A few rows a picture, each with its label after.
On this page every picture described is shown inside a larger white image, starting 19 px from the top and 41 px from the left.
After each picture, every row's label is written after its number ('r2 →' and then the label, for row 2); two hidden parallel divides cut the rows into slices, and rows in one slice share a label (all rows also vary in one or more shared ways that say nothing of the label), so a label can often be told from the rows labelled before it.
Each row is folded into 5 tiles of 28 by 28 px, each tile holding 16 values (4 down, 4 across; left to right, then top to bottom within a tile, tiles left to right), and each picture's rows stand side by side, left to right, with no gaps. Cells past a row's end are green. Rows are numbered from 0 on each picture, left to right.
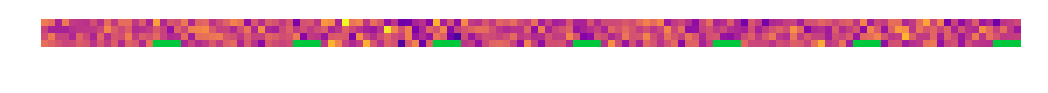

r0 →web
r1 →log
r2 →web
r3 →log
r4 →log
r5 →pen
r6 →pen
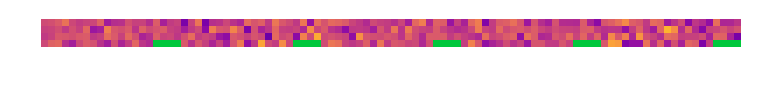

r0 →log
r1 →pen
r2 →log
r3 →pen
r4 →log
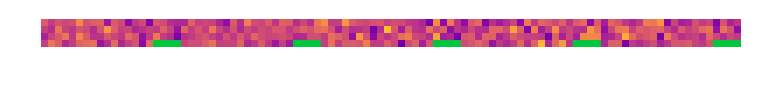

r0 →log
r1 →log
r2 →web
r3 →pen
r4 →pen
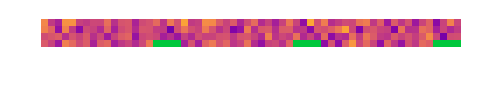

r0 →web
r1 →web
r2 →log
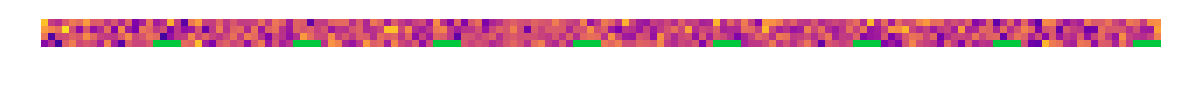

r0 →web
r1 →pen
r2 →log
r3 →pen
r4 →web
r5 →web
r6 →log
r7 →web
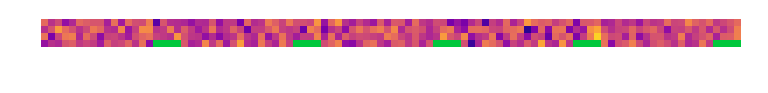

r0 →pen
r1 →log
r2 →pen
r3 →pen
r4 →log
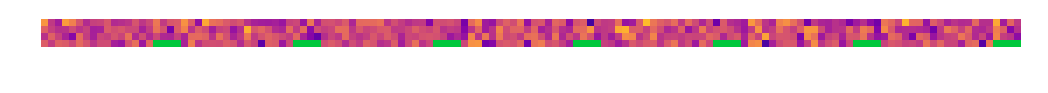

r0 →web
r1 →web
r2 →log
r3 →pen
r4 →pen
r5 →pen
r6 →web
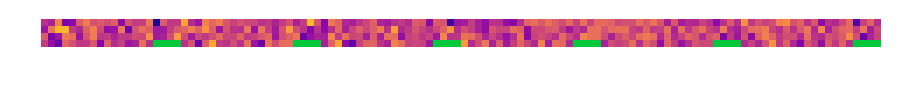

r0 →pen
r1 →web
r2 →pen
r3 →log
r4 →log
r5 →log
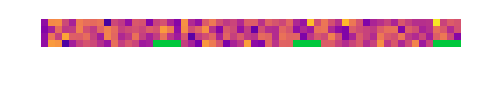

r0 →pen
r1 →web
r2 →web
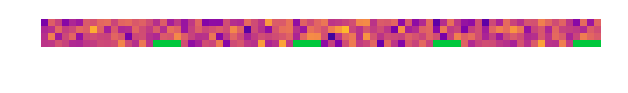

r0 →pen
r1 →pen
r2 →log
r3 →pen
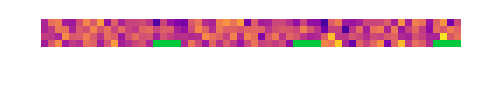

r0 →pen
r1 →pen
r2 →pen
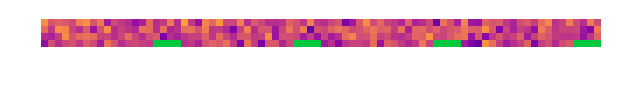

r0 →log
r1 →web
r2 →pen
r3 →web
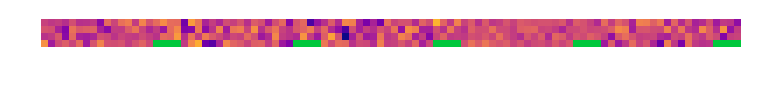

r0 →log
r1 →pen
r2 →web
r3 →log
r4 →log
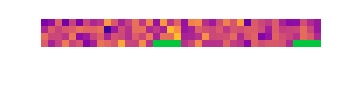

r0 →pen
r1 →pen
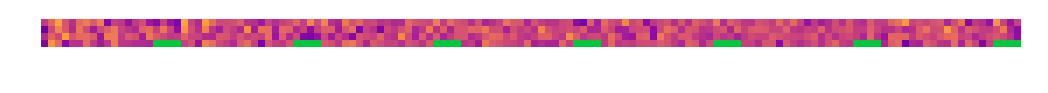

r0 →pen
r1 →web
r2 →web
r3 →log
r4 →web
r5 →log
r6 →log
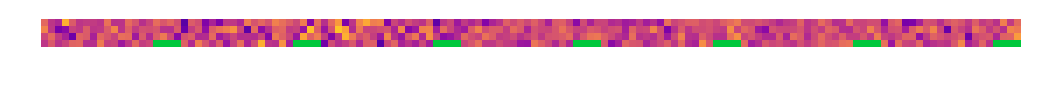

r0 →web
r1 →pen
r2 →pen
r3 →pen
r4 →log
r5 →log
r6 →pen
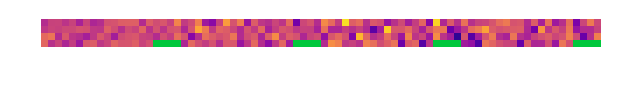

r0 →log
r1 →pen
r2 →web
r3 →log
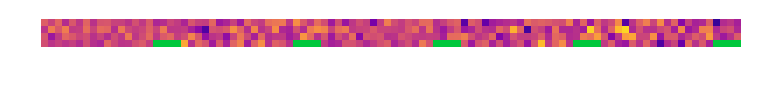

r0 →log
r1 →log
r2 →log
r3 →pen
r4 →pen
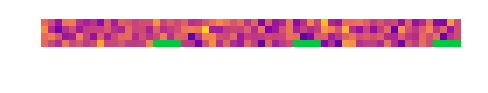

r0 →web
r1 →log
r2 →web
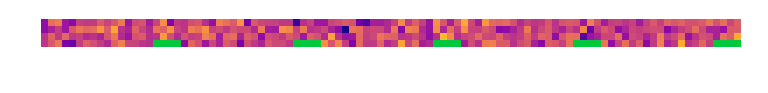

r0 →pen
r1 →pen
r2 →log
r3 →web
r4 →log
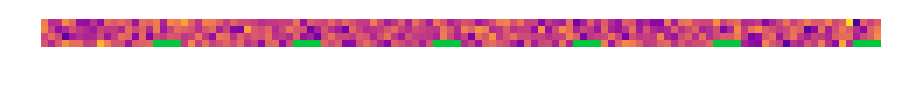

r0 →web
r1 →web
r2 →log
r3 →log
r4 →web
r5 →pen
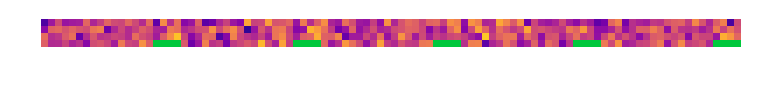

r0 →pen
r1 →pen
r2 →web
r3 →pen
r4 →pen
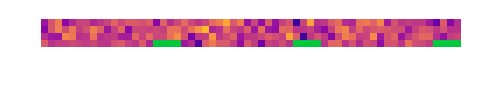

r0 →pen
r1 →log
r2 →pen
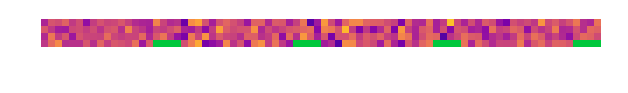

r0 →log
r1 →pen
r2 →web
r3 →log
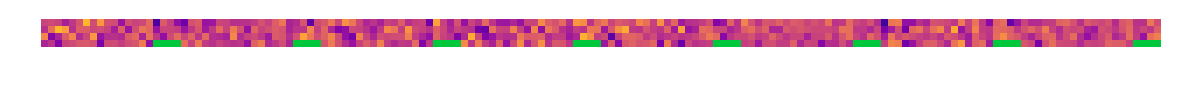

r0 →pen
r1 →pen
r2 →web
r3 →log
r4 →log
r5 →log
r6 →pen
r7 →log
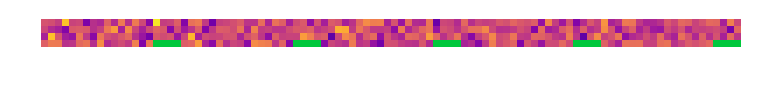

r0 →web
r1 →pen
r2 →pen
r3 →log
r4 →web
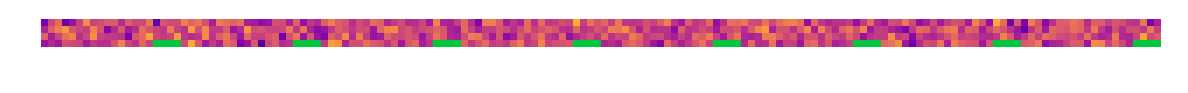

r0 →pen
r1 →log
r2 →log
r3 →web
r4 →log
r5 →log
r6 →log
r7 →pen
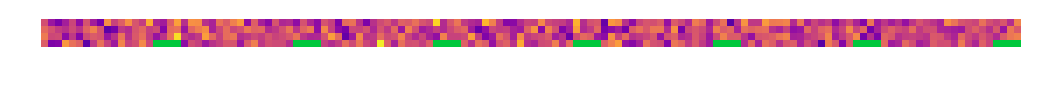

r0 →log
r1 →pen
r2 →web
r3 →web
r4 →pen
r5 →web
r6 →log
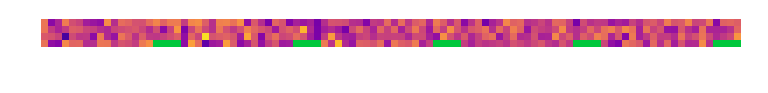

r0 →web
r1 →pen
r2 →log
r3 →pen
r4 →log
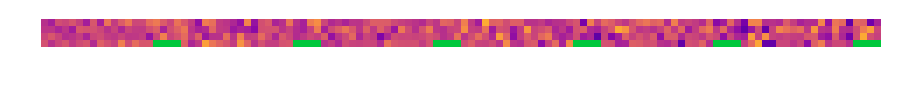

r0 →log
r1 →web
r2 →log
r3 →web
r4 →log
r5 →pen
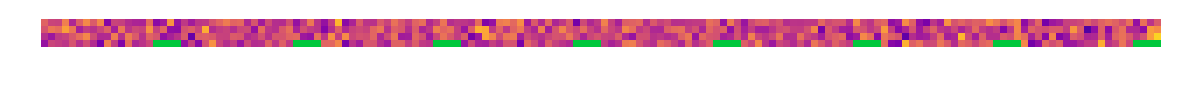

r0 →log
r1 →log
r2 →pen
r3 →pen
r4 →web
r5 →log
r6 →web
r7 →pen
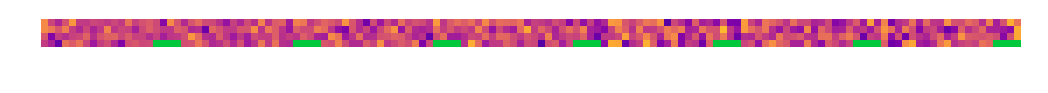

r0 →web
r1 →log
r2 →web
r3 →log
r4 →pen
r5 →web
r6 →web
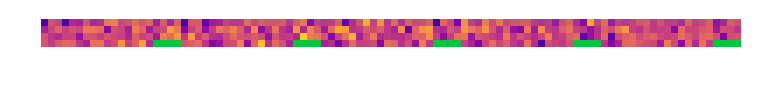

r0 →pen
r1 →pen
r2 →pen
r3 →web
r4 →log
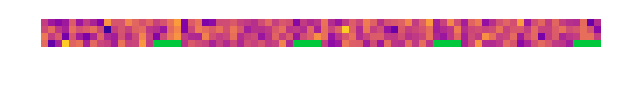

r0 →log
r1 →pen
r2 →log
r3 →pen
